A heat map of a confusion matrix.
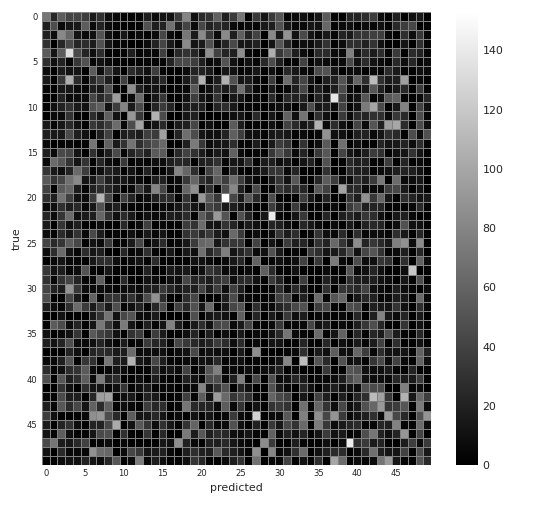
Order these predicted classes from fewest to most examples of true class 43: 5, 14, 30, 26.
26, 5, 14, 30
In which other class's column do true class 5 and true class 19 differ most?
38
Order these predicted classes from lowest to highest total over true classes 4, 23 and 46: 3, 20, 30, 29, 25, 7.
30, 7, 25, 20, 3, 29
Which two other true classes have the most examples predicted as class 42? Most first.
7, 10
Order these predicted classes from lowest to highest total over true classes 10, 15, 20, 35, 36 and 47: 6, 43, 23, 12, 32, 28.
32, 28, 12, 6, 43, 23
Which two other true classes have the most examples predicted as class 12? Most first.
49, 9
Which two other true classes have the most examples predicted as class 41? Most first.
20, 10
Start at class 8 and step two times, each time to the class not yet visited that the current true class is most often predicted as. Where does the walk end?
14
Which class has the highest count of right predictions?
42
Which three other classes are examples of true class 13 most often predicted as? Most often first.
15, 36, 18
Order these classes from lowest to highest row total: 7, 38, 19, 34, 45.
34, 38, 45, 19, 7
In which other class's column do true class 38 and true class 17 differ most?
33
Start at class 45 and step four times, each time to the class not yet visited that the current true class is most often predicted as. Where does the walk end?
48
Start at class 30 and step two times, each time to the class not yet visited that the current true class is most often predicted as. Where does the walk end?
18
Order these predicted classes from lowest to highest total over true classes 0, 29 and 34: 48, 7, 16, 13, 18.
13, 48, 16, 18, 7
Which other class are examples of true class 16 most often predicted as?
1
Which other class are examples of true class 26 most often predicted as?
23
